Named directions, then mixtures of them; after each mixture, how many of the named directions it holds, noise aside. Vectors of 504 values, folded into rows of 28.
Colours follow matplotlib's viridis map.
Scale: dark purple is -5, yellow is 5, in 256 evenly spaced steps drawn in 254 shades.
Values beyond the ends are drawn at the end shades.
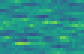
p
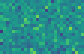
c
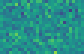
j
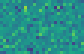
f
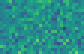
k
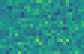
three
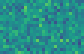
four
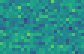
two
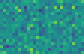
one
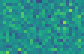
two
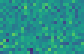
three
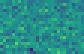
four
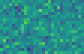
four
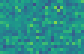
three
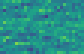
two
